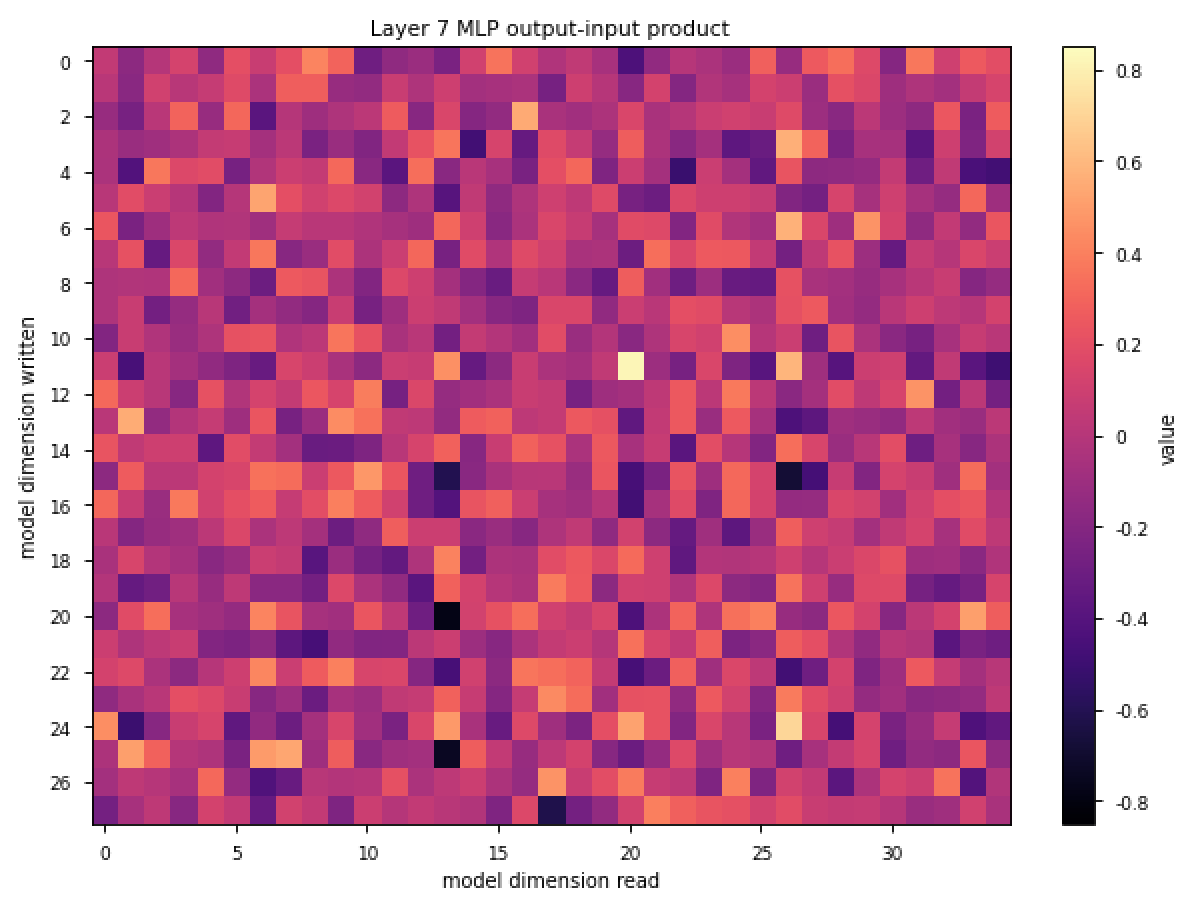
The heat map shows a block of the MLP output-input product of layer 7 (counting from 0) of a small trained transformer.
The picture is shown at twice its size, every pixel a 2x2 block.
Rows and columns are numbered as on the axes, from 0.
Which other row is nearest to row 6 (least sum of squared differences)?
19
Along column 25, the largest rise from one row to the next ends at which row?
20
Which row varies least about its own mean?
1
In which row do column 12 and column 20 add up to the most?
11
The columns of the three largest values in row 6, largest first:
26, 29, 13
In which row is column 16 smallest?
3
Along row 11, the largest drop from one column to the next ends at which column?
21
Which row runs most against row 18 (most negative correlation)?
16
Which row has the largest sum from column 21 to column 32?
27
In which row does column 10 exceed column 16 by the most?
15
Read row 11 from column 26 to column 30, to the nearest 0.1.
0.6 -0.1 -0.4 0.1 0.1
